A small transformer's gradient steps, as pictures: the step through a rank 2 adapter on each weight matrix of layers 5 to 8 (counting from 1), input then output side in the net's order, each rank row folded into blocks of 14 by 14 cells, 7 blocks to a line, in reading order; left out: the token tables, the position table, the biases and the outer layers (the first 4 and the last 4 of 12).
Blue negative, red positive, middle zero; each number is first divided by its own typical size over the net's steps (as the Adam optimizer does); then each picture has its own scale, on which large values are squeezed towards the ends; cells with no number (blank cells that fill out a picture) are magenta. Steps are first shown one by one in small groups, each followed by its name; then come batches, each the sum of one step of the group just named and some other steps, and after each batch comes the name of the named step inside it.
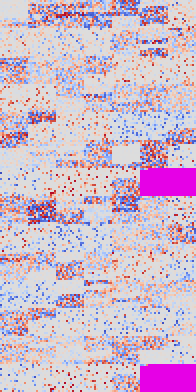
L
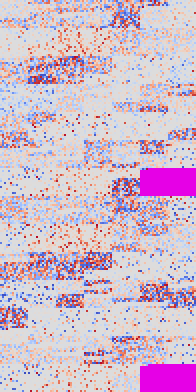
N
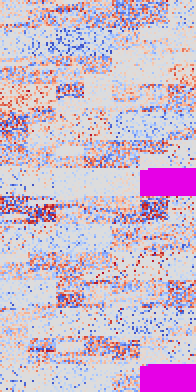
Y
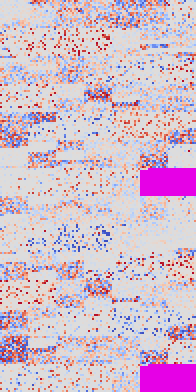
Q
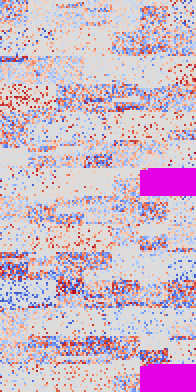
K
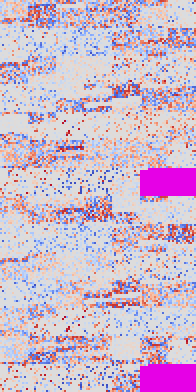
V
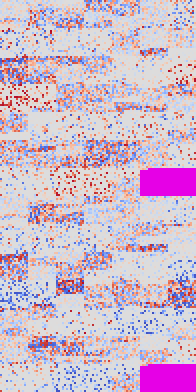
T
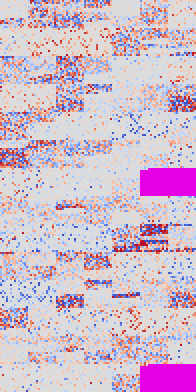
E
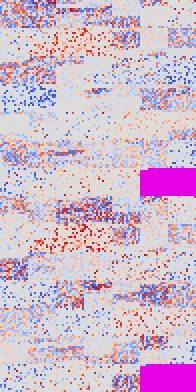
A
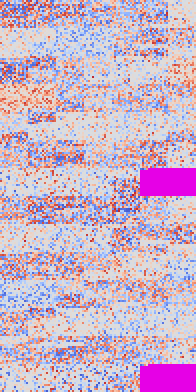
L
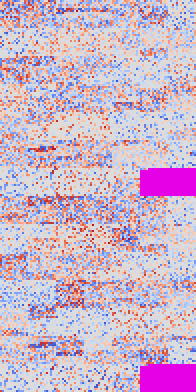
A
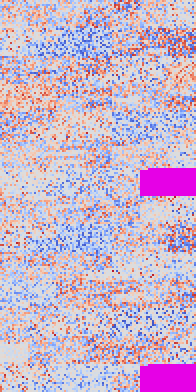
V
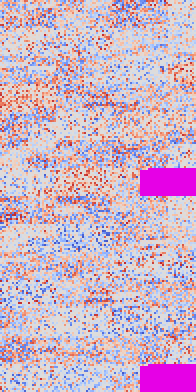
Q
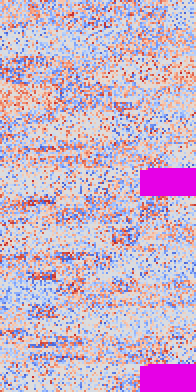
V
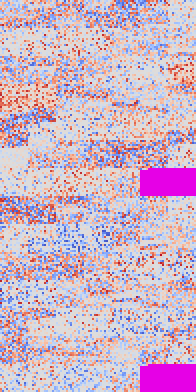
Q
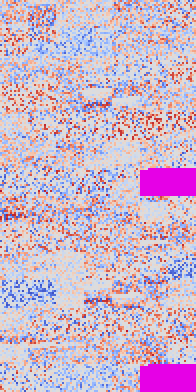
V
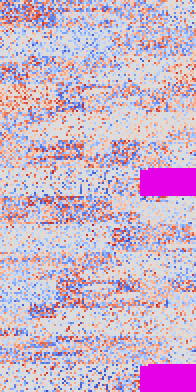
V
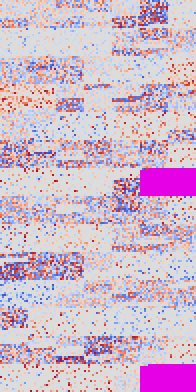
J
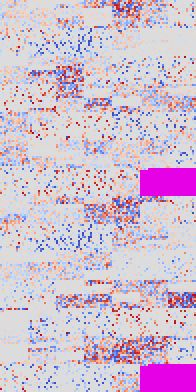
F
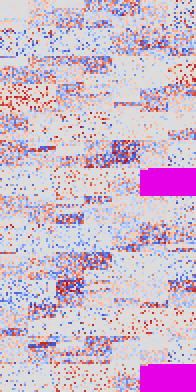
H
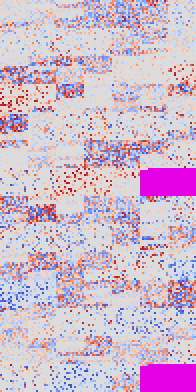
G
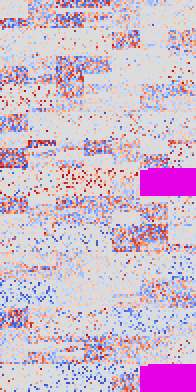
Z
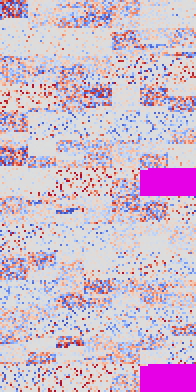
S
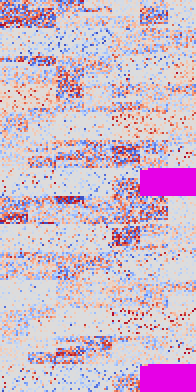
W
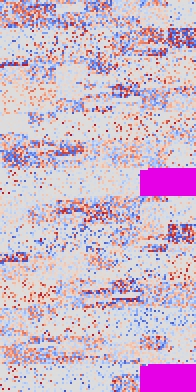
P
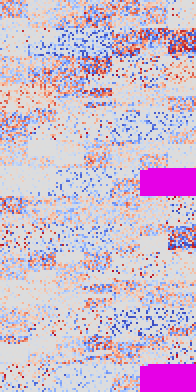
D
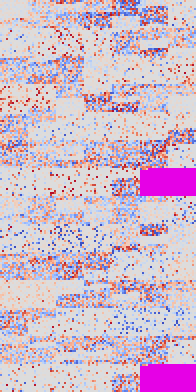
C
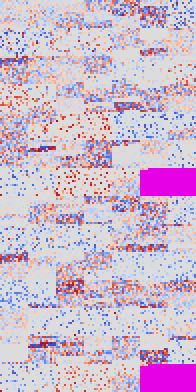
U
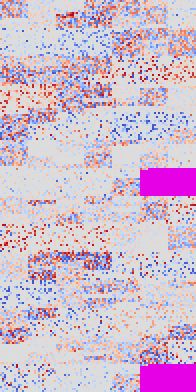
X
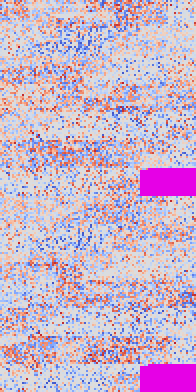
F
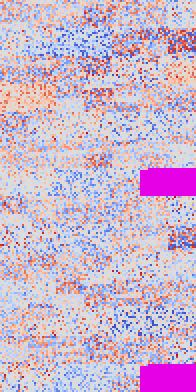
D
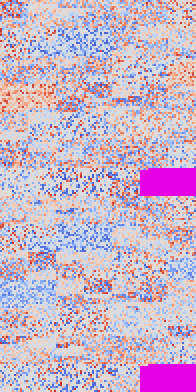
S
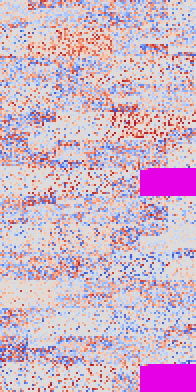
C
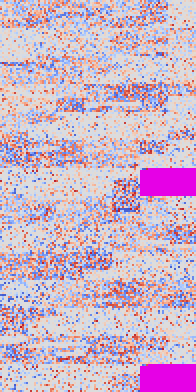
J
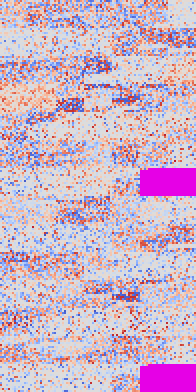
P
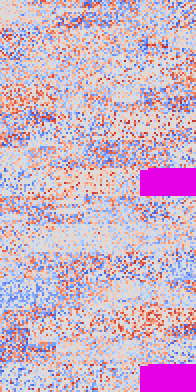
H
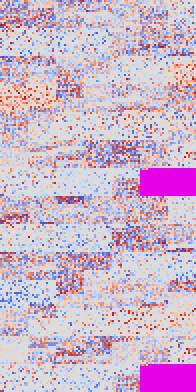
W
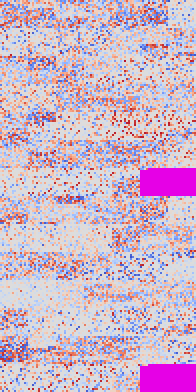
W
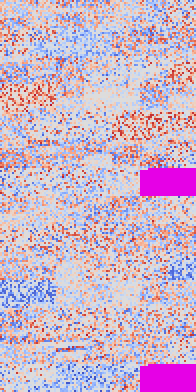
Z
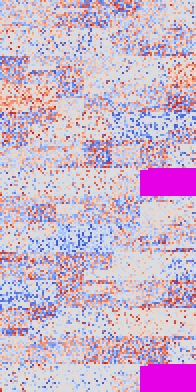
F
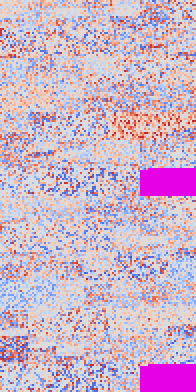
J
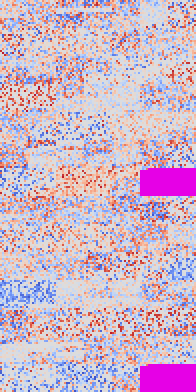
Z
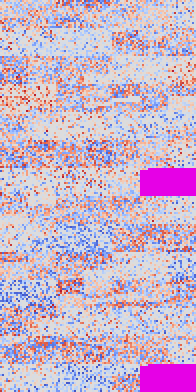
Z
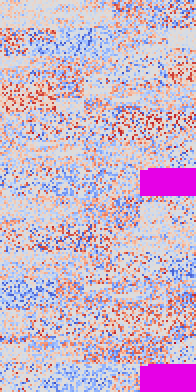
F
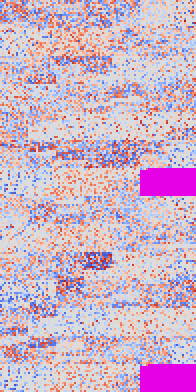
H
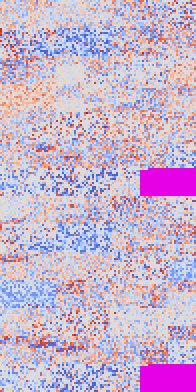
U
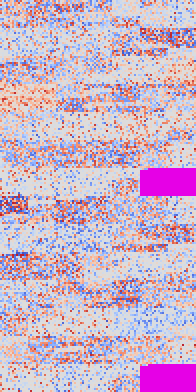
P
